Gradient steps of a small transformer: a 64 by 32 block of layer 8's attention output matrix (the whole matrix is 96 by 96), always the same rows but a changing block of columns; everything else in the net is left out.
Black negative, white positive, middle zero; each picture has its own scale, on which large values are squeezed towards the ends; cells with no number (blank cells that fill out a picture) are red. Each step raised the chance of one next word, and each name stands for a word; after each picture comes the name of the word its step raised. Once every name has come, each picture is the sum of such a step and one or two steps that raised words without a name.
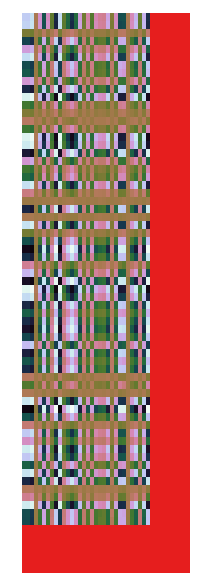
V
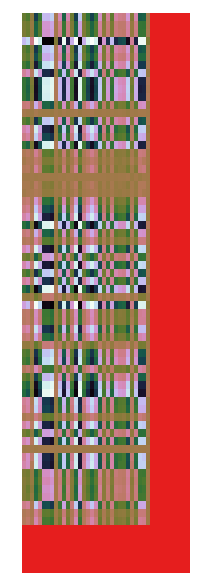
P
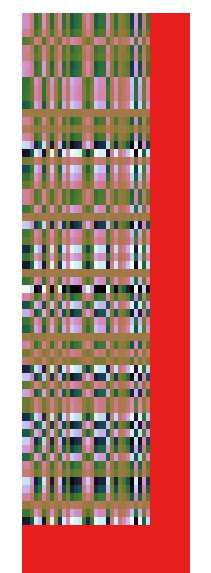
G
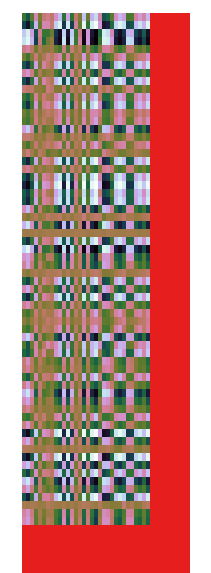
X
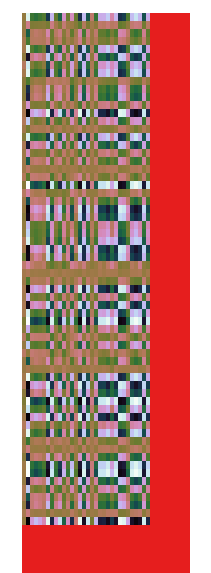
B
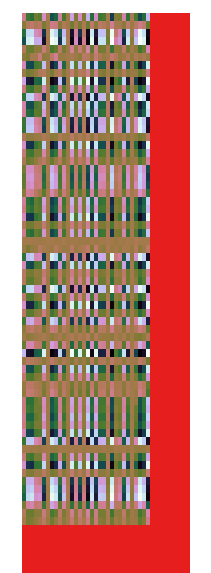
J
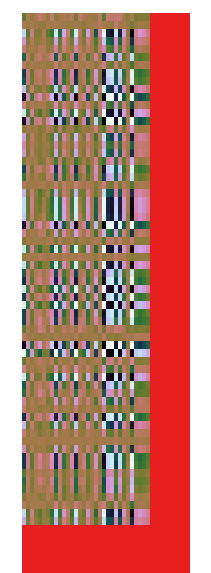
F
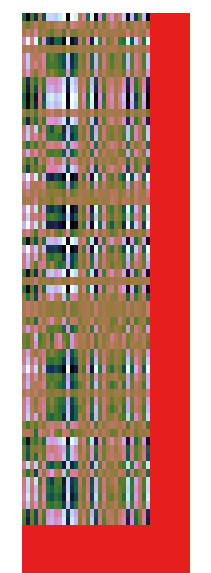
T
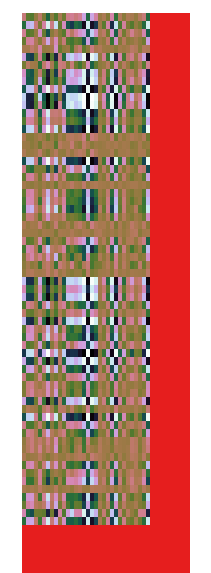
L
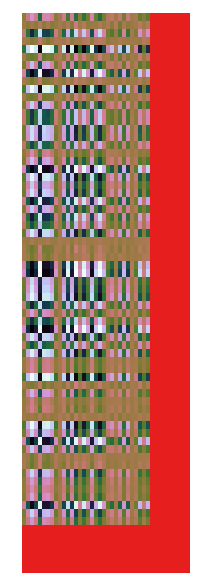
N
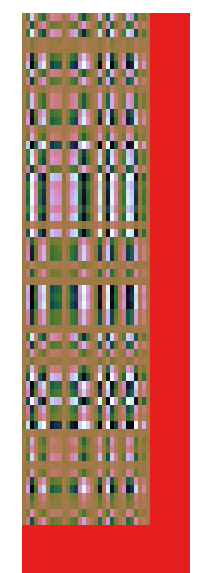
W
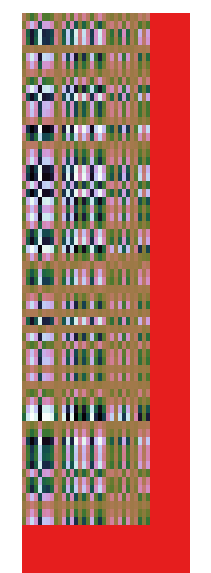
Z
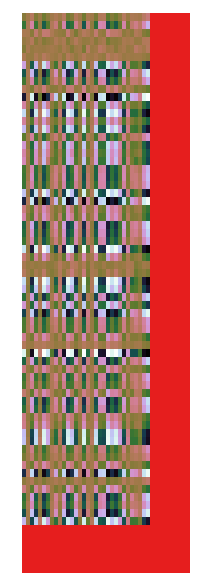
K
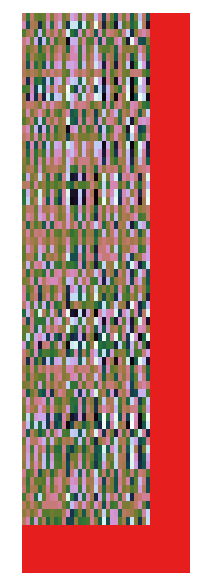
P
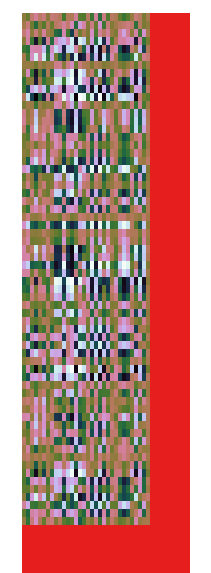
N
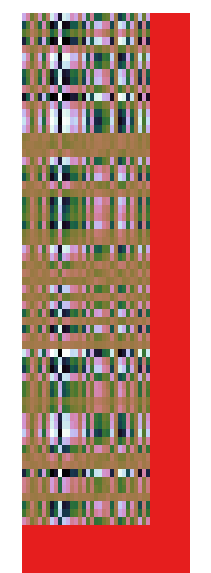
K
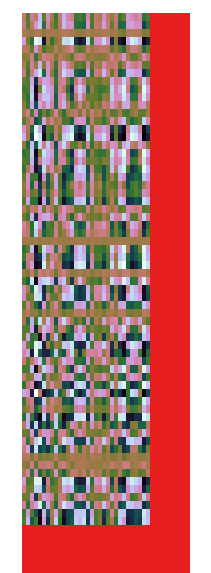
G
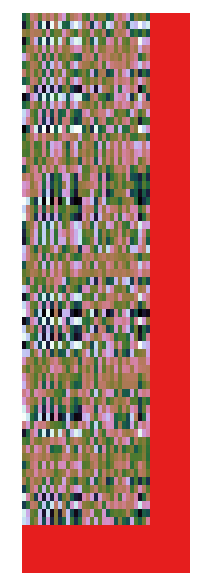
Z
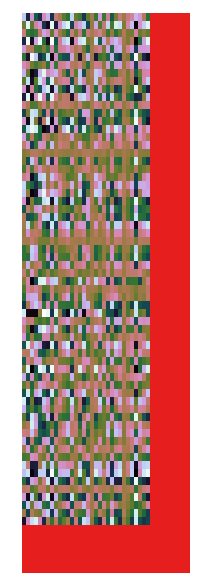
B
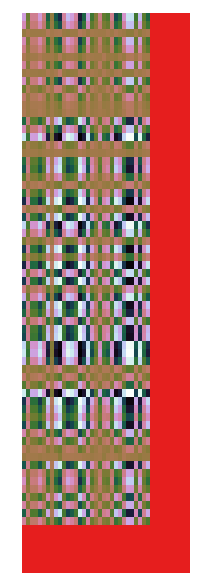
P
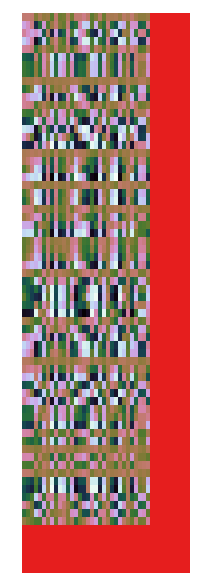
W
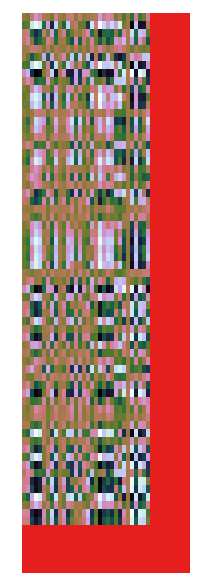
X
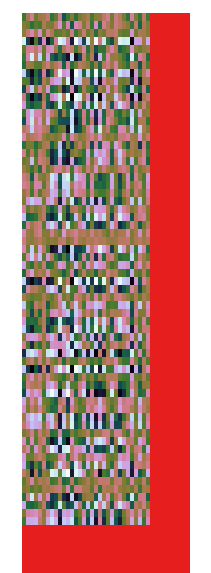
P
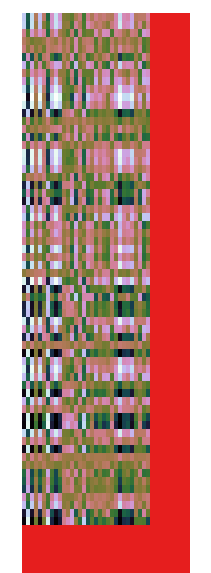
W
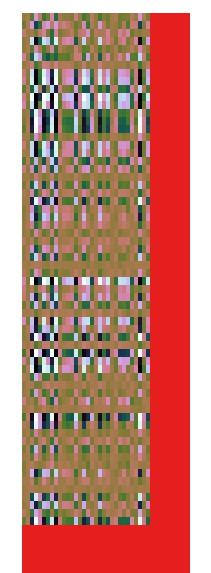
L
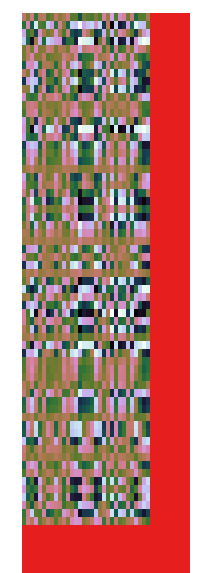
J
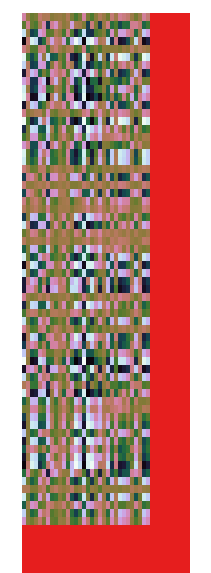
P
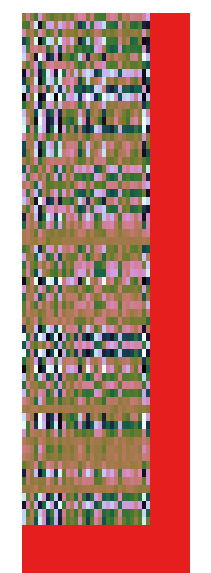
N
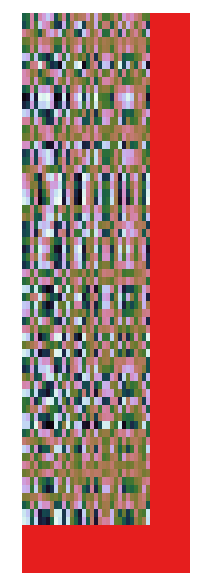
W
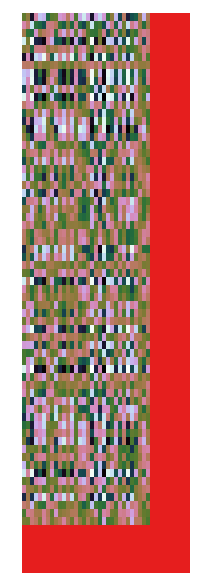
Z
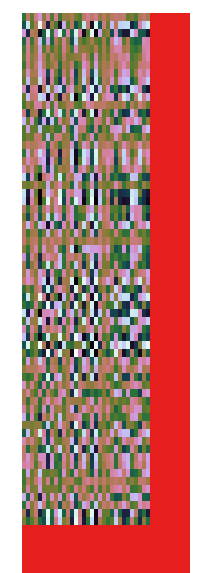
F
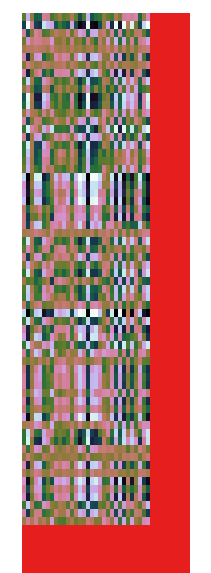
T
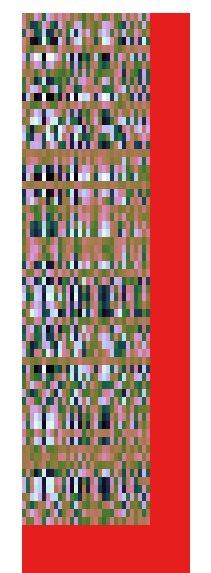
W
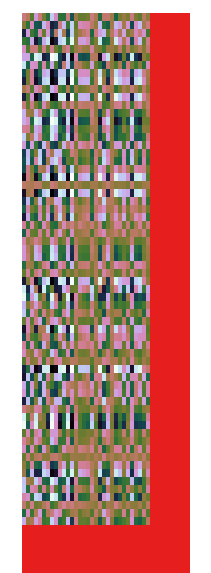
W
